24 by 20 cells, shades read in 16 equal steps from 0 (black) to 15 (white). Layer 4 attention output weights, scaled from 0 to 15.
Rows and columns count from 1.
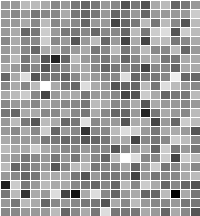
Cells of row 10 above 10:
6
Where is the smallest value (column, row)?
18, 22
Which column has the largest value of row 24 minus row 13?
15
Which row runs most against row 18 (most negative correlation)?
24
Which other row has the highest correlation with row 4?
5
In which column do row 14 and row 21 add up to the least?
1
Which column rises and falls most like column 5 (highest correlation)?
17
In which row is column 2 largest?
21
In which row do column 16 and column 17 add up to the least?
14
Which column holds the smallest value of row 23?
11
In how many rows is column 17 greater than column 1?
13
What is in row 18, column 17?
12
